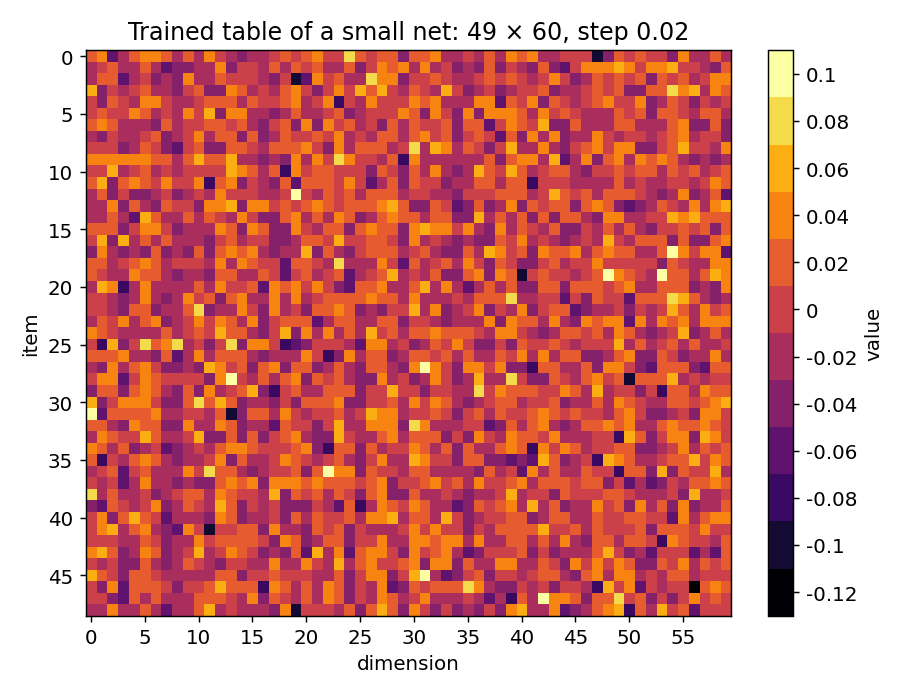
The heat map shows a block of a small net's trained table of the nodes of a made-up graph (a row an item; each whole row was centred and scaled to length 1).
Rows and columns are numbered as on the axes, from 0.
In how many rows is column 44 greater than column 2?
14
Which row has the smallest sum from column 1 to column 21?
2
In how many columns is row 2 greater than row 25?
24
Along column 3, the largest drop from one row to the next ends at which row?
17
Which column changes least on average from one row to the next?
8
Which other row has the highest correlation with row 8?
44
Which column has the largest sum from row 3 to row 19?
13
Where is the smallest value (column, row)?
56, 46
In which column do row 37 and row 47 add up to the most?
42
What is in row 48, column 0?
-0.02
